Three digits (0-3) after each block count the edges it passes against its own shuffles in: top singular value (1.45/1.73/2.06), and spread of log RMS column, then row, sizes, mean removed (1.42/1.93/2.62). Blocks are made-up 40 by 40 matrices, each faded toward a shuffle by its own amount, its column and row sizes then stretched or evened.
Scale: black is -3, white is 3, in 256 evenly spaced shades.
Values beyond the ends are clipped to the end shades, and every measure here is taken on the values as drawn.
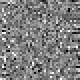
1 1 0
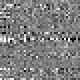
2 1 3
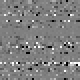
0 0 3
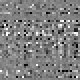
1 1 3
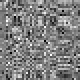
3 2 0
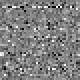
1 0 2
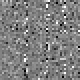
0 2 0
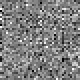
2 1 0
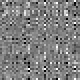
3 2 2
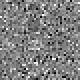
1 0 1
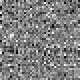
1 2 0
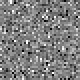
0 0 0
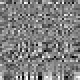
3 0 3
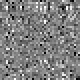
2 2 1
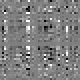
3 3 3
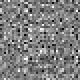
3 2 0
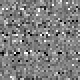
0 0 2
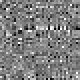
3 1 2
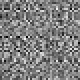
3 1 2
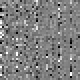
0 3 0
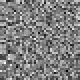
2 0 0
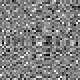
3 0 1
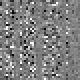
1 3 1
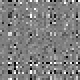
3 3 2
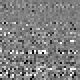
0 1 3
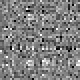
2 1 1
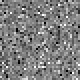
0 0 0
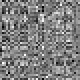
3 2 1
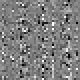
0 3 1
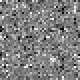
0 1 1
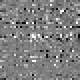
0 1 3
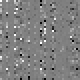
0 3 0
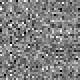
1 1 1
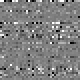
1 1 3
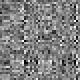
3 2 1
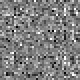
2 1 2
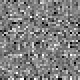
2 0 1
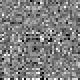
2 0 2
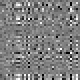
3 2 3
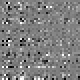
2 2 3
